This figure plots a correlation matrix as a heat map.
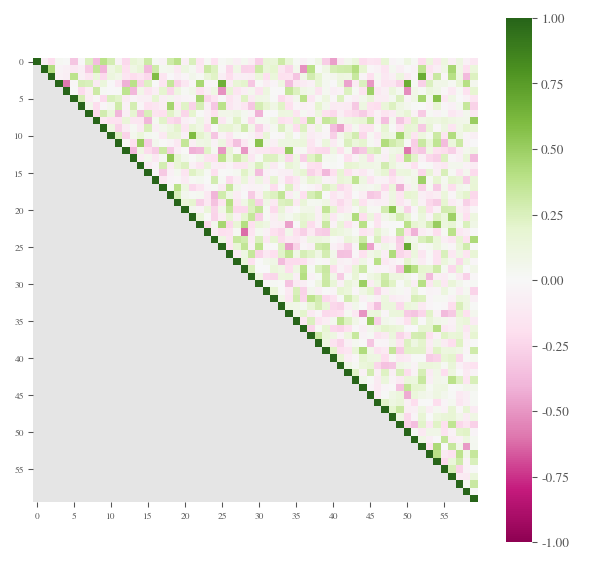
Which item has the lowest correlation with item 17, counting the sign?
49
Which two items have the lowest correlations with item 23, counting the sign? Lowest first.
28, 51
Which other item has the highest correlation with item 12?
34
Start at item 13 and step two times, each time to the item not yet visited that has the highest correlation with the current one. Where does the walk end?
6
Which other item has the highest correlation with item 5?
54
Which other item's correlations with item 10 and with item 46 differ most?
21
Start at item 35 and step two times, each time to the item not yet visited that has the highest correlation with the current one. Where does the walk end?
4
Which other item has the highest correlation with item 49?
10
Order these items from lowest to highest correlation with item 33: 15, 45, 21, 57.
45, 15, 21, 57
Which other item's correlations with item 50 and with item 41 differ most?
25
